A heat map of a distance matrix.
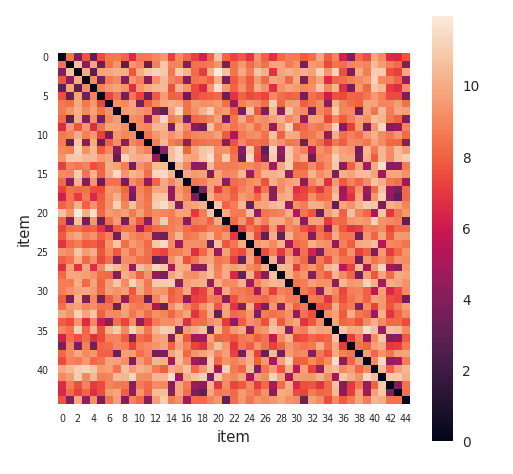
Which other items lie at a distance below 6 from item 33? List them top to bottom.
20, 25, 30, 40
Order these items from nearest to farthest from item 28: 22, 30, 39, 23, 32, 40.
23, 32, 22, 40, 30, 39
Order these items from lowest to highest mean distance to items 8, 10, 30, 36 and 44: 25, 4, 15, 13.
25, 4, 15, 13
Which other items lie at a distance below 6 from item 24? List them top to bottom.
15, 19, 29, 35, 41
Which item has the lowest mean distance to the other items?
5
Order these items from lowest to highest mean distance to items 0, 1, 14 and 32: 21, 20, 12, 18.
18, 21, 12, 20
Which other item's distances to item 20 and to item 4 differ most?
2
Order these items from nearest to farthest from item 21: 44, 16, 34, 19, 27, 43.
44, 16, 34, 19, 43, 27
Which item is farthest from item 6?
27
